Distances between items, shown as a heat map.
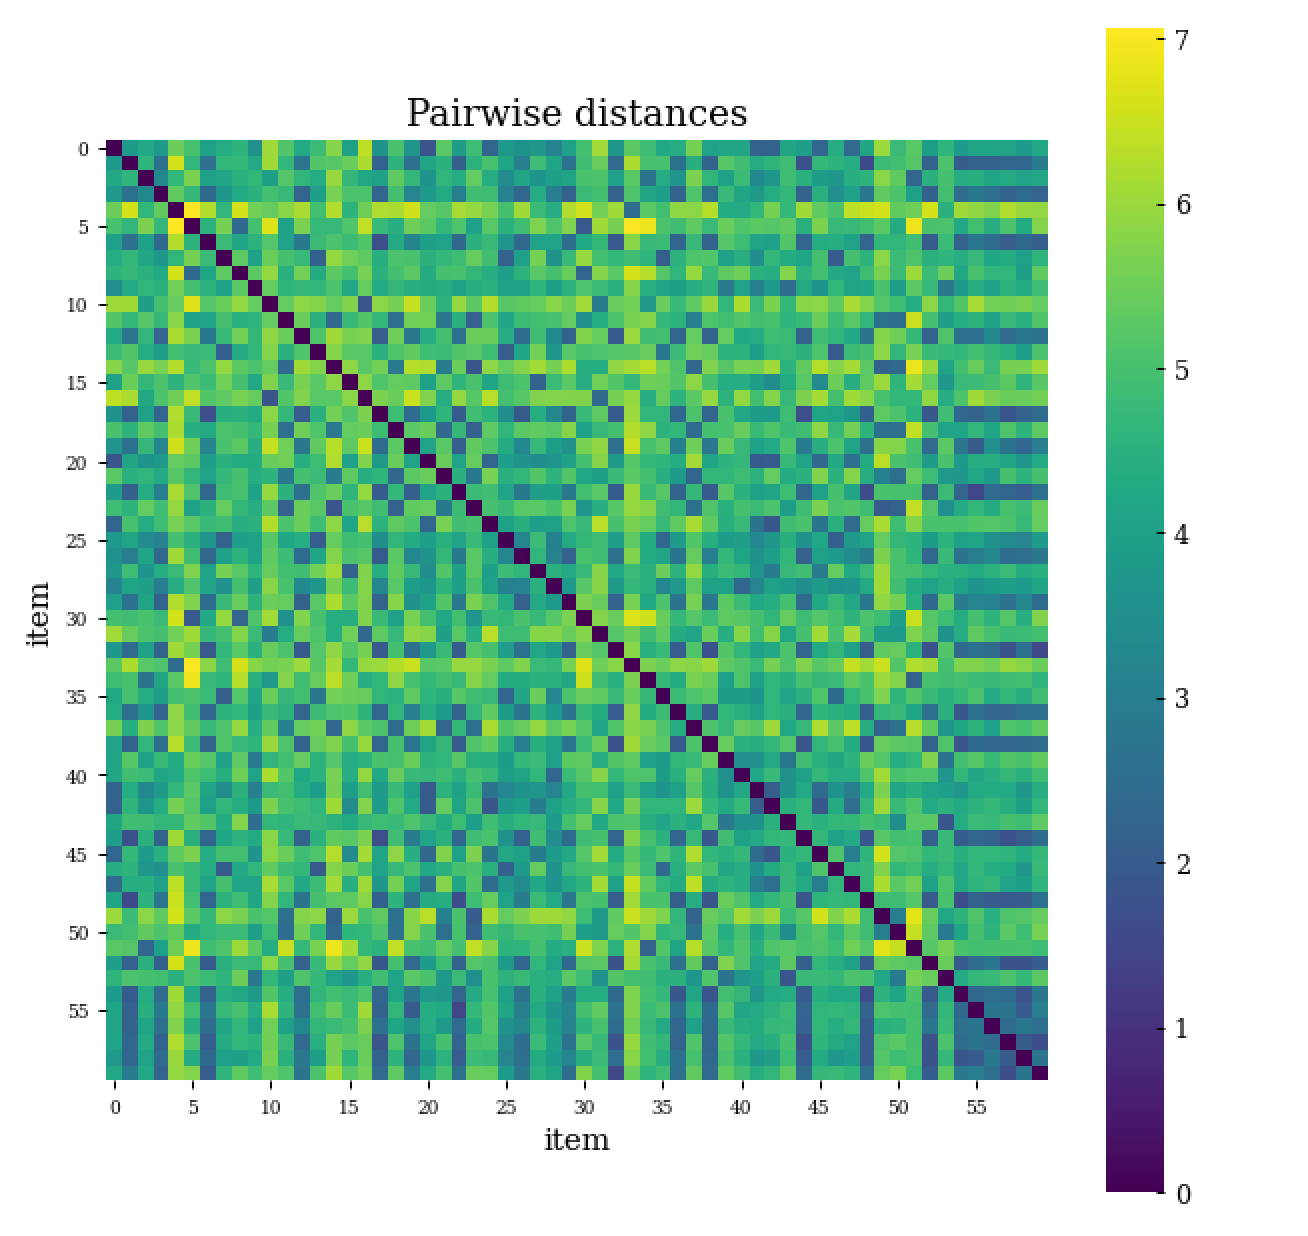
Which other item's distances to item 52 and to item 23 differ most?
14
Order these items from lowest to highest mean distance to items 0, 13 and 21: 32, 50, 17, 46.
46, 50, 17, 32
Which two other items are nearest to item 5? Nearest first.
30, 8
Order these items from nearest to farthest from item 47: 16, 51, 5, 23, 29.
29, 5, 23, 51, 16
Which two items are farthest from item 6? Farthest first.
4, 33
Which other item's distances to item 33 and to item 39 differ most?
9
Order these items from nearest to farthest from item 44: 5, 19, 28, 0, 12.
12, 19, 28, 0, 5
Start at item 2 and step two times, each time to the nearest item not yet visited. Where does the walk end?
34
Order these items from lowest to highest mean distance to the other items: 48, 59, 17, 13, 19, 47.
17, 48, 59, 19, 47, 13
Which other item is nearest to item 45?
42
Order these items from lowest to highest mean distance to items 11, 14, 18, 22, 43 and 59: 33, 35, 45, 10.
35, 45, 10, 33
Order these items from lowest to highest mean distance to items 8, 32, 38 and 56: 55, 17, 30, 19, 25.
17, 55, 19, 25, 30
